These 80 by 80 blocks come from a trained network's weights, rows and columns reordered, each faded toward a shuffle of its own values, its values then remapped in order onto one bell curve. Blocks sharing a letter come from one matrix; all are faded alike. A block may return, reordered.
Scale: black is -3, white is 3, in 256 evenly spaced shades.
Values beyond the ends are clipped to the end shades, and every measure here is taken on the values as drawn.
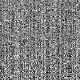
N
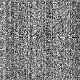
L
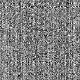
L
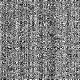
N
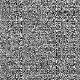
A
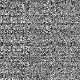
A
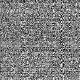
A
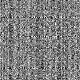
L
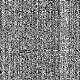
N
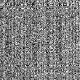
N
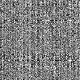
L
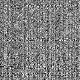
L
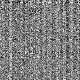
L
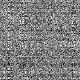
A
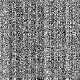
N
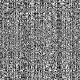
N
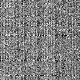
L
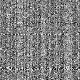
N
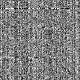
L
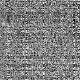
A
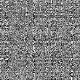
A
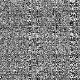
A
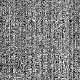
N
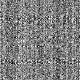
L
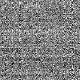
A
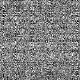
A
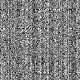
L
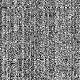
L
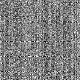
L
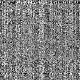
L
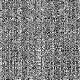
L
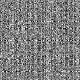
N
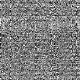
A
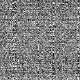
A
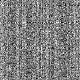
L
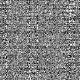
A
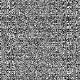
A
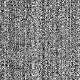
N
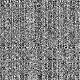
L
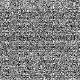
A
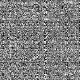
A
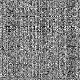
L
